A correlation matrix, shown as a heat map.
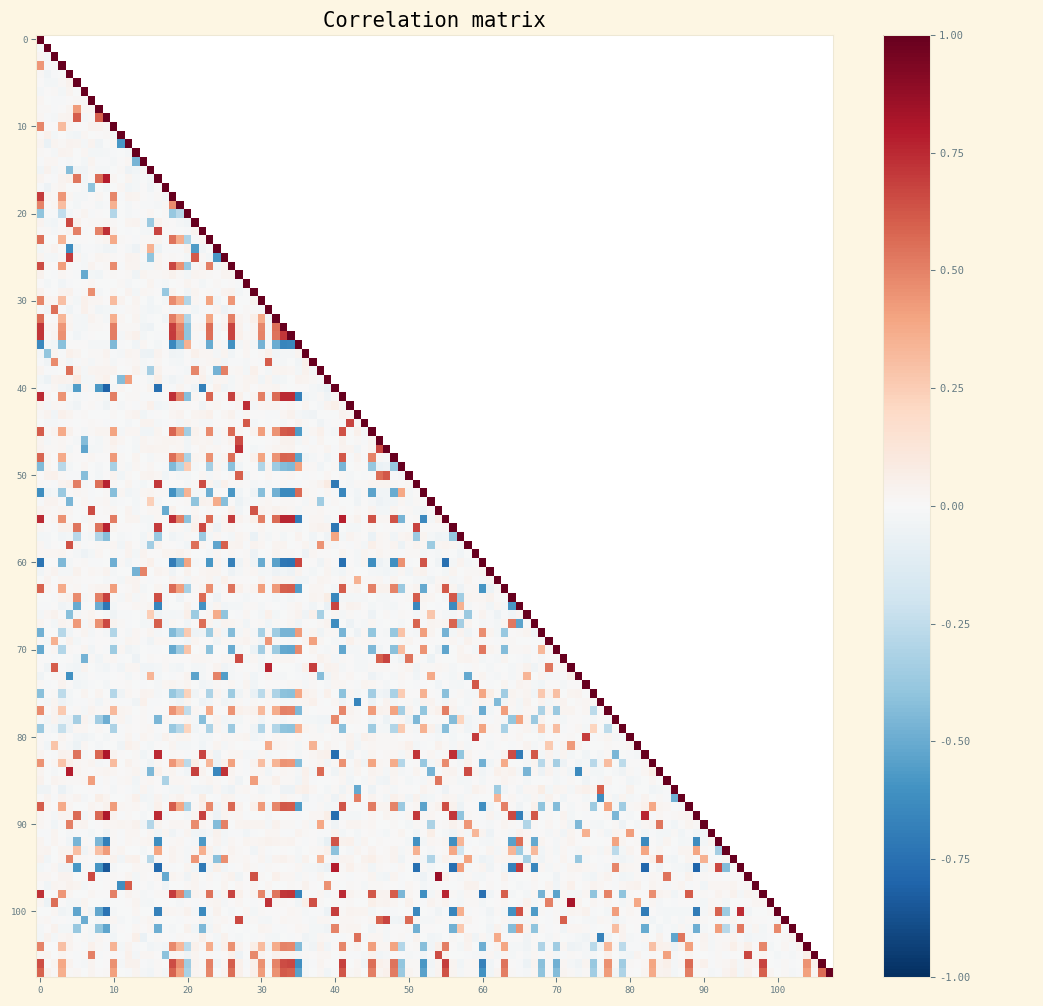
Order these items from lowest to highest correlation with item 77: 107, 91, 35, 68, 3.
35, 68, 91, 3, 107
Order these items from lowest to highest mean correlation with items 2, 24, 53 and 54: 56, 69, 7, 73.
56, 69, 7, 73
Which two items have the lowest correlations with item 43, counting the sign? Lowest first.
76, 86
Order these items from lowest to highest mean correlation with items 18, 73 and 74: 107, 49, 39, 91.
49, 39, 91, 107
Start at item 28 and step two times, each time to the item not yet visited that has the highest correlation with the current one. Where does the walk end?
44
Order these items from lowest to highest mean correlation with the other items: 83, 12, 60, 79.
60, 79, 12, 83
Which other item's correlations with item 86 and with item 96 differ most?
54
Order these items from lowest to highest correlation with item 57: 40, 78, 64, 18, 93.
64, 93, 18, 78, 40
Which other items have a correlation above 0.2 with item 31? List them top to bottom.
2, 37, 69, 72, 81, 99
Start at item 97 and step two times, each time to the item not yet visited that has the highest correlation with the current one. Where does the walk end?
39
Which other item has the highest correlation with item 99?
72
